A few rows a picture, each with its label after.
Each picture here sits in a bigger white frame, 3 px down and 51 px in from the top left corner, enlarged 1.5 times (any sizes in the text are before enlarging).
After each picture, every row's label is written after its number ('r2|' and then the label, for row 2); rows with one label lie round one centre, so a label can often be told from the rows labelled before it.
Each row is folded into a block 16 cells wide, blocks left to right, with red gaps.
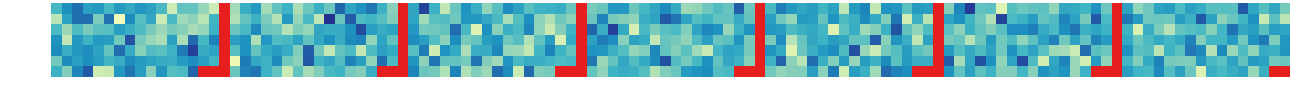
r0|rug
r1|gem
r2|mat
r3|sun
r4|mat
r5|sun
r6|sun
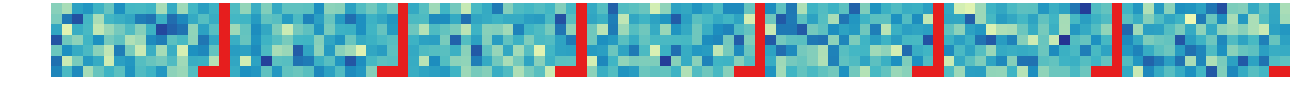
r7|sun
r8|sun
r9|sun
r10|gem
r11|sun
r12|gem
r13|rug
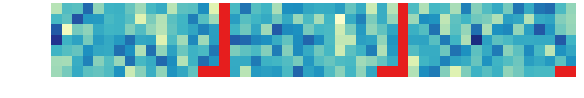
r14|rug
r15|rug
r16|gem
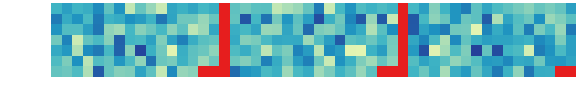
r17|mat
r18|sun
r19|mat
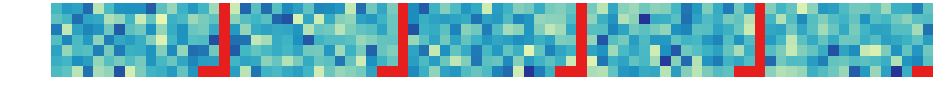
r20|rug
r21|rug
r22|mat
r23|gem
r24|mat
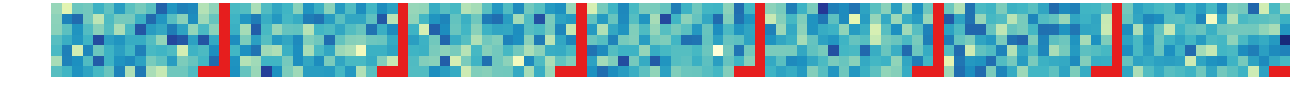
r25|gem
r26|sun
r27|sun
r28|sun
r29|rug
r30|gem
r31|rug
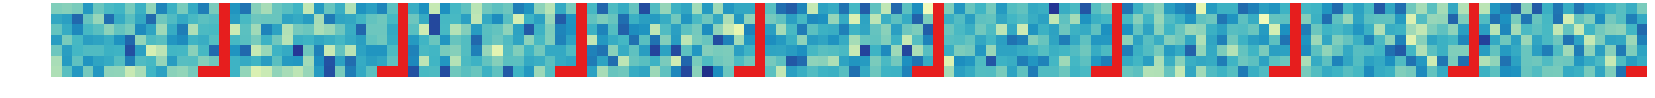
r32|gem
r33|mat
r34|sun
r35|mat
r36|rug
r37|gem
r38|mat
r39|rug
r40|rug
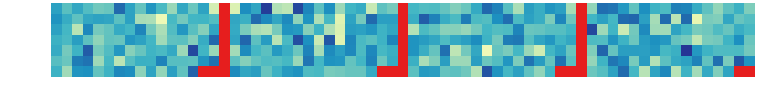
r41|rug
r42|rug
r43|sun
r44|rug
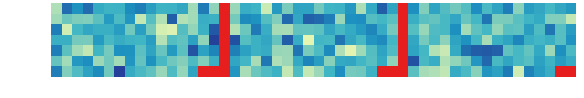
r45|rug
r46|sun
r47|mat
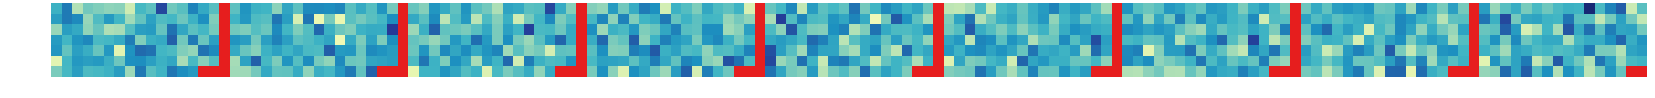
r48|gem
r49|rug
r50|gem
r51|mat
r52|sun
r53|gem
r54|mat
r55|mat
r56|gem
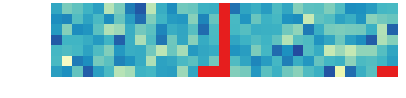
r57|sun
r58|mat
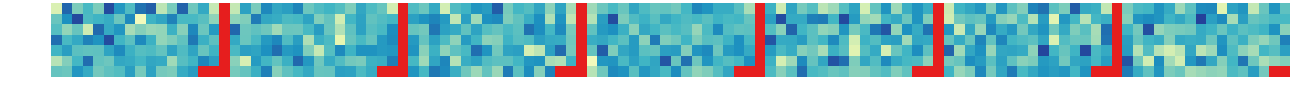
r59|rug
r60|rug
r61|sun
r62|gem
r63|sun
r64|rug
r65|sun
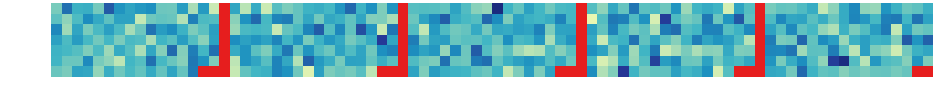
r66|rug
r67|gem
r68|sun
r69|sun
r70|sun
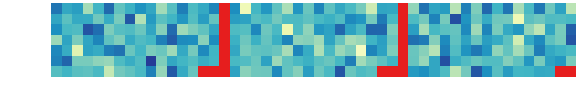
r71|mat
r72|sun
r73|rug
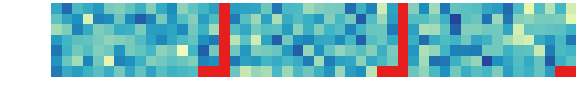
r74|sun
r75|mat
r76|rug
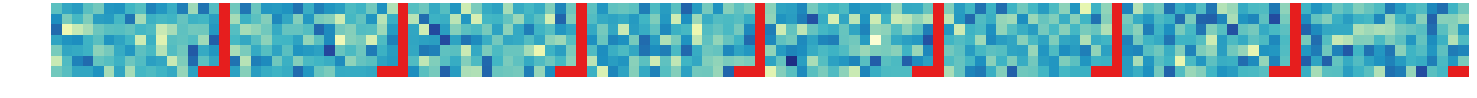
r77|rug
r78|rug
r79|sun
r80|rug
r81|rug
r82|rug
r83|sun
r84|mat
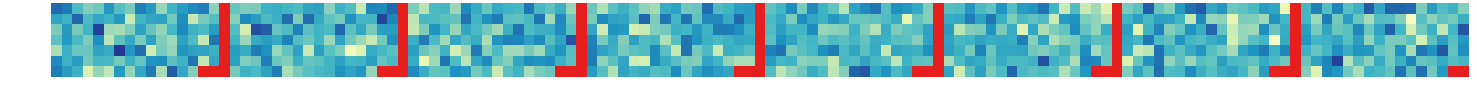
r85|mat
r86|sun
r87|sun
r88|sun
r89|mat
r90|rug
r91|rug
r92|rug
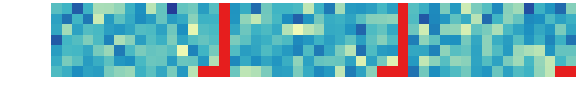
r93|sun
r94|mat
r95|sun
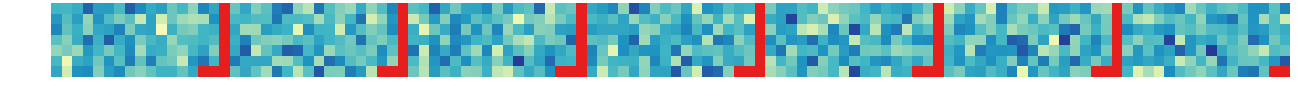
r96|rug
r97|mat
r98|rug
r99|mat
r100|gem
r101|gem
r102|mat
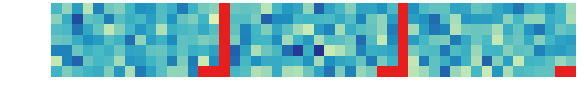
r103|gem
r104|mat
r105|gem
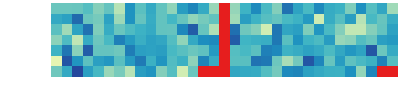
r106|gem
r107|rug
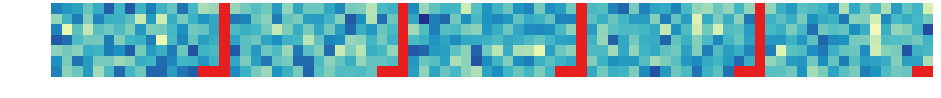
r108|rug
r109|sun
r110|sun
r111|rug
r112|rug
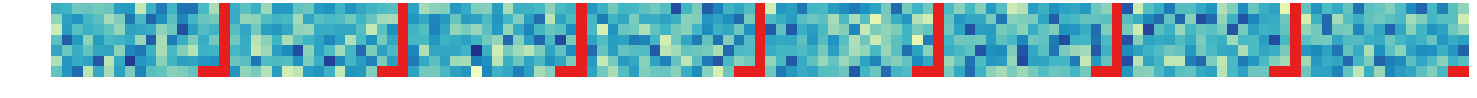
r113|gem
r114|mat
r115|sun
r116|sun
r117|rug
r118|gem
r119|sun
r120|gem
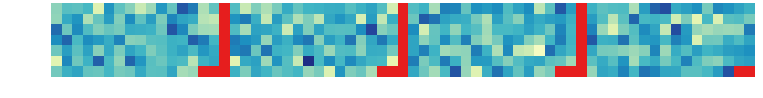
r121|gem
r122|gem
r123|sun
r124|rug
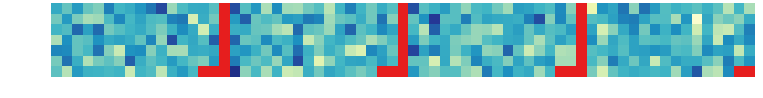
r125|gem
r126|sun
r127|sun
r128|rug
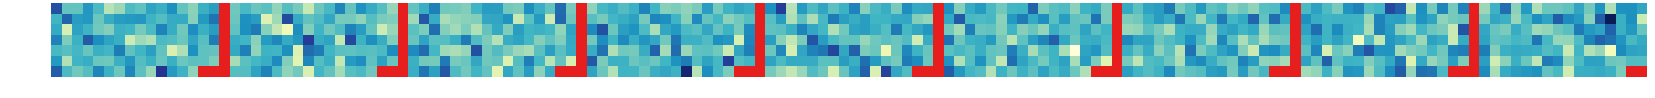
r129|sun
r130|gem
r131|sun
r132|mat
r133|mat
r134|sun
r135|sun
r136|mat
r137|sun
